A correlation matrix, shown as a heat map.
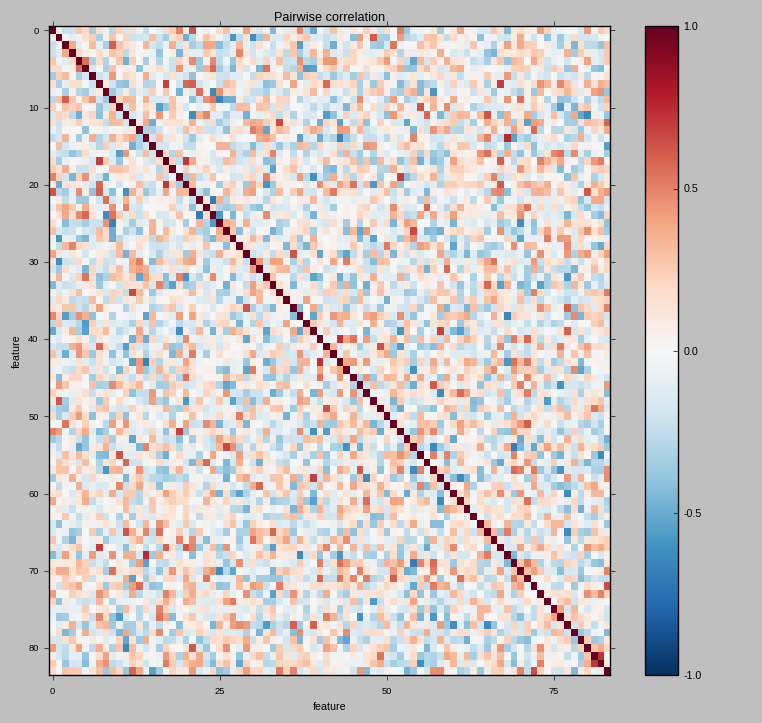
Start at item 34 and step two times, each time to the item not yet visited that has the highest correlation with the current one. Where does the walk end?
83
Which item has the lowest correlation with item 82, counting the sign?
55
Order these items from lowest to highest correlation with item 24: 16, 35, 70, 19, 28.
16, 28, 35, 19, 70
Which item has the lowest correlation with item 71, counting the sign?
12
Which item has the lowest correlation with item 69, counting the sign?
54
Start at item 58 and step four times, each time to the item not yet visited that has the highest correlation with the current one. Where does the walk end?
29
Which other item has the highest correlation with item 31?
59
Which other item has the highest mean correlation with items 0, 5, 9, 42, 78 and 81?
37
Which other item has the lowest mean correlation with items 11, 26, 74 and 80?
58
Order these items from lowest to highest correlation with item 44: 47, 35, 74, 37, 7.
74, 47, 7, 35, 37
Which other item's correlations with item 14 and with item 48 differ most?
68
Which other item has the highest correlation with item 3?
28
